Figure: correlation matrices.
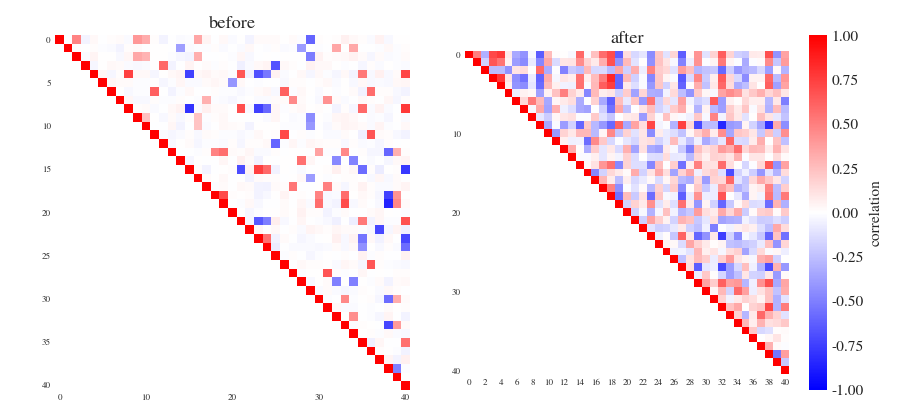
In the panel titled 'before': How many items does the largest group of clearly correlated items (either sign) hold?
8
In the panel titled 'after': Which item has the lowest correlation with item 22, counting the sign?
31
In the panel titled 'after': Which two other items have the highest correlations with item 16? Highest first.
33, 11
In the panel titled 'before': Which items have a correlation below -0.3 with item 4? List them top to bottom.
15, 23, 24
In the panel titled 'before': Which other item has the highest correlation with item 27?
31
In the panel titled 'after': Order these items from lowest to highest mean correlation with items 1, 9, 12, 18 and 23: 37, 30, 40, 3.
30, 37, 40, 3
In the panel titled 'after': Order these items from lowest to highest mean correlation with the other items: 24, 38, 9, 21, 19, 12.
9, 19, 21, 24, 12, 38
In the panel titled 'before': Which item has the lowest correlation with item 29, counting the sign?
0
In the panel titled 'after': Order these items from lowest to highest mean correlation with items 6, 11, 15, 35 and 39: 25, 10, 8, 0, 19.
0, 10, 25, 8, 19
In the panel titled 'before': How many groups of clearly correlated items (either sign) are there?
9
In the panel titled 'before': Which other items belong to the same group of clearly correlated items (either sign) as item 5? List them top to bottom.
20
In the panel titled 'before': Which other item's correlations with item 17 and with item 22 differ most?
37
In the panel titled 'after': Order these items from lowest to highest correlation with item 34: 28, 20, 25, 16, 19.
28, 16, 19, 25, 20
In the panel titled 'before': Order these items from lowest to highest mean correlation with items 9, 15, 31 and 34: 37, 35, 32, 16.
35, 37, 16, 32
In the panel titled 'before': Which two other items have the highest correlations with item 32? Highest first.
34, 1
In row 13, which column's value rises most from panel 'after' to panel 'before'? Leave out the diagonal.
19
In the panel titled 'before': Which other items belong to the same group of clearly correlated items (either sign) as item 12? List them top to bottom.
3, 25
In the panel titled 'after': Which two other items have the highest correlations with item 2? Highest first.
9, 23
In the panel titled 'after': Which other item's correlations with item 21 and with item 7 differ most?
15
